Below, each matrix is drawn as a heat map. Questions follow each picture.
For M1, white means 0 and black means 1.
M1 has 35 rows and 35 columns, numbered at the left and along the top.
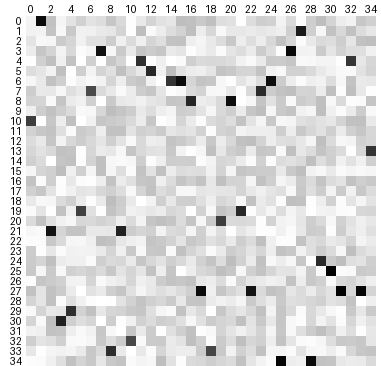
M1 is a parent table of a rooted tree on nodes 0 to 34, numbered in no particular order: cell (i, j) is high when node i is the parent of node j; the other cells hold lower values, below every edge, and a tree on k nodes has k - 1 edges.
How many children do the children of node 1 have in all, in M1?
4
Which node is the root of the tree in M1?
13
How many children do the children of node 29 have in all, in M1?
2
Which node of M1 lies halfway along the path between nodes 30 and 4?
6
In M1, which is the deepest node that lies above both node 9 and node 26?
3
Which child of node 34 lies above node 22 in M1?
25
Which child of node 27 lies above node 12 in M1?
33
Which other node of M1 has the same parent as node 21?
5
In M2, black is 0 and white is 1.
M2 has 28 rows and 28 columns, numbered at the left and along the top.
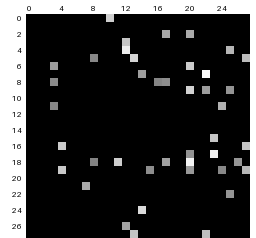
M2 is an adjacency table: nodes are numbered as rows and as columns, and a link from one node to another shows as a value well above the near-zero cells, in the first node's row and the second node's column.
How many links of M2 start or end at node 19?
5
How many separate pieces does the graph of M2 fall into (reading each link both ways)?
3
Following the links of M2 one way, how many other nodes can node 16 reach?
6
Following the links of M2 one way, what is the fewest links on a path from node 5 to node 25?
3
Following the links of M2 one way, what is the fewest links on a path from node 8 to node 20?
2
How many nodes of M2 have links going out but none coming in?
8
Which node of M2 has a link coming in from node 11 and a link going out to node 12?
node 3
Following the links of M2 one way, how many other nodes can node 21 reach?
4
